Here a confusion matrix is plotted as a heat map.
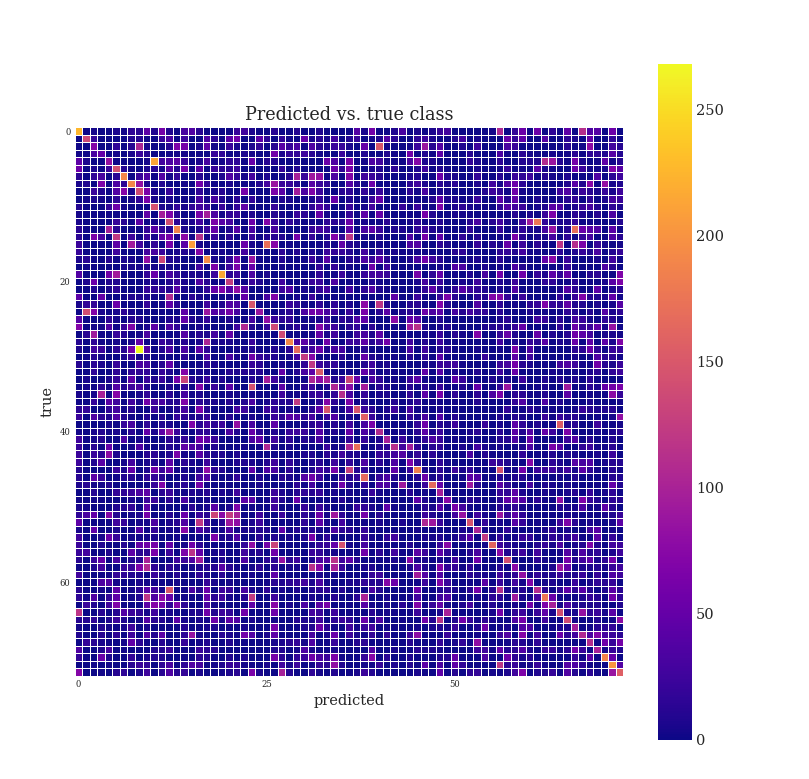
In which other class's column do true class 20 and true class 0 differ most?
67
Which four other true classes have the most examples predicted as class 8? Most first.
29, 2, 7, 58
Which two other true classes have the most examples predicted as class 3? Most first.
35, 7
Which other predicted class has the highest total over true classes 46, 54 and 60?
38
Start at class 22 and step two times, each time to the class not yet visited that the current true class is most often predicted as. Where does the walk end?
61
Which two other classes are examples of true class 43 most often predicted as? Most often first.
4, 13
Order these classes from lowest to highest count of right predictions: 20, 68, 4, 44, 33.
44, 4, 33, 68, 20
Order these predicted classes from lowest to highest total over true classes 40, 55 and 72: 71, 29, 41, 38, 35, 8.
41, 29, 8, 38, 71, 35
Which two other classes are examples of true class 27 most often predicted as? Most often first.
2, 53
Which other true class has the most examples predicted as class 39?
70
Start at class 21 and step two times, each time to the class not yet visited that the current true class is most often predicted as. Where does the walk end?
5
